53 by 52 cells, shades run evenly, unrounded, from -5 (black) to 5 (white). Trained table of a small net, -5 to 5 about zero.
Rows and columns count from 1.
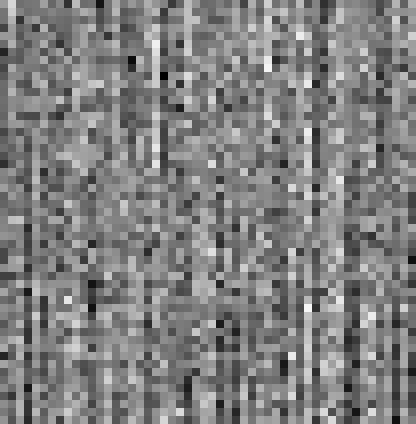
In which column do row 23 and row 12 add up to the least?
28
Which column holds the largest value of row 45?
37
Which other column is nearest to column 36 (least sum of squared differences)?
45
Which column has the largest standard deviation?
24
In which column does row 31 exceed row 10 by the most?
21
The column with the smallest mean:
4
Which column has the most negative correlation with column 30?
17
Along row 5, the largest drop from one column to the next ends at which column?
40
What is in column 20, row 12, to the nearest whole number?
0
